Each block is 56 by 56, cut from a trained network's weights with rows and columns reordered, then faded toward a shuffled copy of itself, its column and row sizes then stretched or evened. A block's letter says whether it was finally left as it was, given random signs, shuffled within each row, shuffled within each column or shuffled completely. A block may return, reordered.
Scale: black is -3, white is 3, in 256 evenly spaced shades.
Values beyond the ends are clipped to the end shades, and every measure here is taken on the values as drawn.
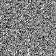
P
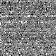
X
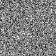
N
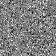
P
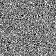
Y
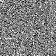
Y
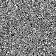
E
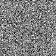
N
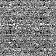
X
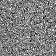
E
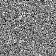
N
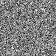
E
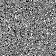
E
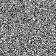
N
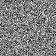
P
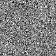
N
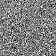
P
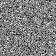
E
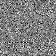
Y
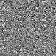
X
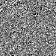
N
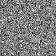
N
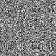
X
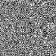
X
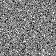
E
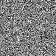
P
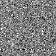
N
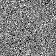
P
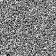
P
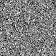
E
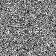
E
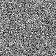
E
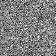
N
